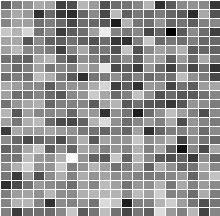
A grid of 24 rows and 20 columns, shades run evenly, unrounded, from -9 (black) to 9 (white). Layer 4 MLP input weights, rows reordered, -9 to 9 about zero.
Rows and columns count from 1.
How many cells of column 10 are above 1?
13
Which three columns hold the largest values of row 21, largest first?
10, 15, 17
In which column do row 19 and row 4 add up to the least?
16
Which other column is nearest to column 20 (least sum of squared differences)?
6
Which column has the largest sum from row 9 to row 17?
4
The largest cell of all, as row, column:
18, 7
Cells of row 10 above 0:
13
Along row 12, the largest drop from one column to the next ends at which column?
12
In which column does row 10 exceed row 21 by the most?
1
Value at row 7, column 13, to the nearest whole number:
-2
